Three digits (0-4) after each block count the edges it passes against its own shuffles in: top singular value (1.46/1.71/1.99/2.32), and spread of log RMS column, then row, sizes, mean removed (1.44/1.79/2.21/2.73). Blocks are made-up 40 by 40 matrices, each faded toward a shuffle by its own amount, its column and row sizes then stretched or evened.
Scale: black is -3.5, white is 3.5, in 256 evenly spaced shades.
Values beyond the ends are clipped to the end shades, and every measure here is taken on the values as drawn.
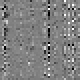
3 4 0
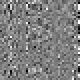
3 4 0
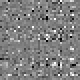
2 2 3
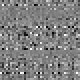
2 0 4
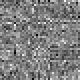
3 1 0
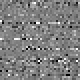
2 0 4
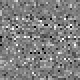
1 0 2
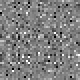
2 1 0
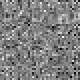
2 1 0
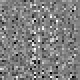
0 4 1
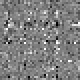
2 2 2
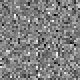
1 1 0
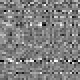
3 0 4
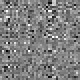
2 2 2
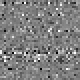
2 0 3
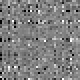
2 3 3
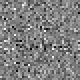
0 0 1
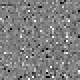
0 1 0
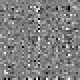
2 2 2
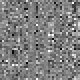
2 4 1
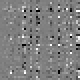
2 4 2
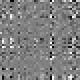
4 4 3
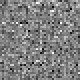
0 1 2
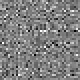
3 0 2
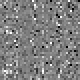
1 3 1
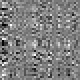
3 4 2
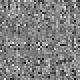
1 1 2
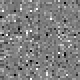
0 2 0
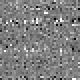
1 2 2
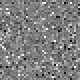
0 1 0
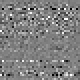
2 0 4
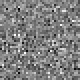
1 0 2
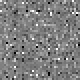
0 1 2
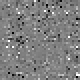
0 2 0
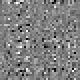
1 3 2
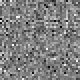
2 1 1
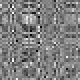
4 3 0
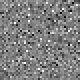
0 0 0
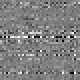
2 0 4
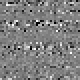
0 0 4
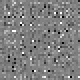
1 3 2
